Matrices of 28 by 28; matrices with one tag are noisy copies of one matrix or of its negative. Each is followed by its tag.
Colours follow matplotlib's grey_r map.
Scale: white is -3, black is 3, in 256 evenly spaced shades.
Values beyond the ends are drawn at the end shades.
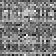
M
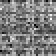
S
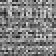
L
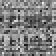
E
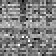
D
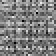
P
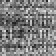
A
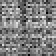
D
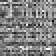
L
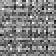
P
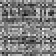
M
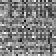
L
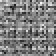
P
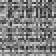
L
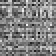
L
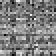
S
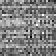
A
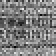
A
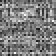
M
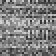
A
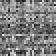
S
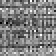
A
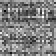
M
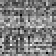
E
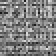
L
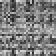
S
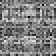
M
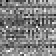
A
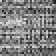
A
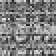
S
